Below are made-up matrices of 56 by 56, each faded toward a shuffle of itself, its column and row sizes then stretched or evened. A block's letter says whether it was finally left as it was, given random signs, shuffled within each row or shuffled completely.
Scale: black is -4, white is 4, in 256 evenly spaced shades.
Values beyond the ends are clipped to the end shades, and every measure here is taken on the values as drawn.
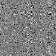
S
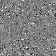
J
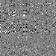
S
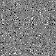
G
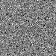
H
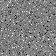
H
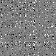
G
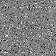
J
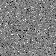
H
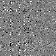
G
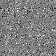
J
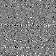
G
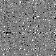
G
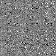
G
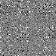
G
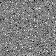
H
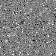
J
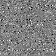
J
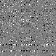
S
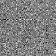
S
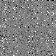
G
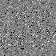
J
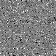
J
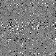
G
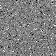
H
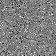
H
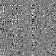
S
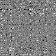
G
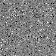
J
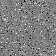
H
